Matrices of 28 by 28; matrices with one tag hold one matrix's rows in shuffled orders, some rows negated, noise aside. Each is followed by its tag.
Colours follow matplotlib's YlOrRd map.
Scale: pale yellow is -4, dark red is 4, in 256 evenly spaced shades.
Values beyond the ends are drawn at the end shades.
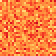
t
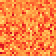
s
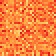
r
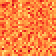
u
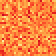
u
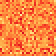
r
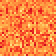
r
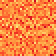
r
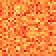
t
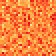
u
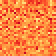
t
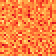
u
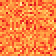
r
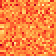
s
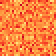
r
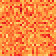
r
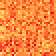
s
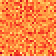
r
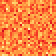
u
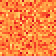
r
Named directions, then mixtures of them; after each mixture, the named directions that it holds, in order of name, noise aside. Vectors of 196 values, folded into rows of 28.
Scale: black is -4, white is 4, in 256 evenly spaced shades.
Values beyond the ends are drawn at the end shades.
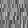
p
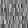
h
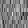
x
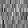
h, x.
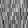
p, x.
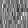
p, x.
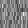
p, x.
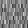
h, p.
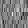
x.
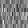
h, x.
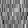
p, x.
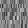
p.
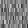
h.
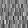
h, p.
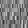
p, x.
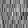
x.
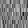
x.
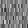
h.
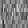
h, x.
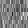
x.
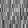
p, x.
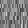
p.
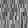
p.
